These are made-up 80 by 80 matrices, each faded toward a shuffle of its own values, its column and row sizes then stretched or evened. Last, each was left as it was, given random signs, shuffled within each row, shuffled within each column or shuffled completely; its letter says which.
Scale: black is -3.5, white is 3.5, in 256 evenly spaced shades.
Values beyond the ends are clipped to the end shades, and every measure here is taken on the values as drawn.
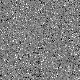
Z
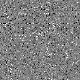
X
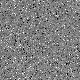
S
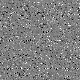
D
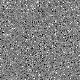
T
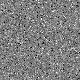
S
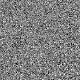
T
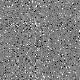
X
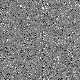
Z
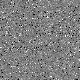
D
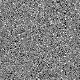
Z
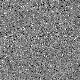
D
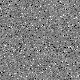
D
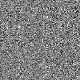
X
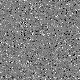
D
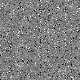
Z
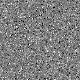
Z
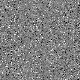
Z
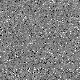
D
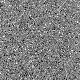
S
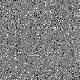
X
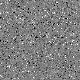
D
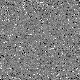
D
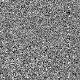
T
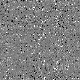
X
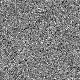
S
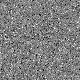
S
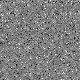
D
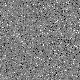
S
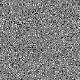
X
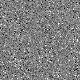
Z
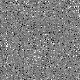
X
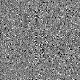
X
